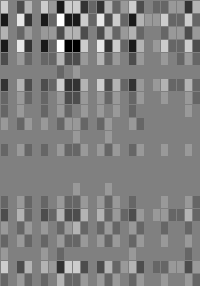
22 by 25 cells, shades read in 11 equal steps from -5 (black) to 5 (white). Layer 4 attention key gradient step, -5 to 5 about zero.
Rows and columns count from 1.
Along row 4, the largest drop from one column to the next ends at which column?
9
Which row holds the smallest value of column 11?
1
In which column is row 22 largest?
8
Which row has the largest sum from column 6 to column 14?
21
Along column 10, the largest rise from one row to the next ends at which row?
3
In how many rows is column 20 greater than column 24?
5
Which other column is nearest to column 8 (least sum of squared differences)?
13
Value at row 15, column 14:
1
